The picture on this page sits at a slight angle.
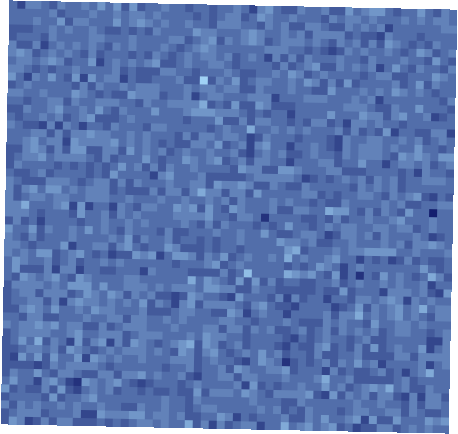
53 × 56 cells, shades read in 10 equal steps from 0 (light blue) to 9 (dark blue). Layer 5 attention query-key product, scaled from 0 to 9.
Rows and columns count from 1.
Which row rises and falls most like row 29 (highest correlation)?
18
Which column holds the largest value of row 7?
33
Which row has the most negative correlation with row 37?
47
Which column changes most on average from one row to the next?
54
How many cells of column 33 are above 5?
9
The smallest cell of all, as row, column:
10, 25
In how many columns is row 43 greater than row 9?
21
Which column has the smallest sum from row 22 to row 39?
24
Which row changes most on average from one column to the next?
43
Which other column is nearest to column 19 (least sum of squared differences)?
6
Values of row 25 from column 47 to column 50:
5 4 5 4
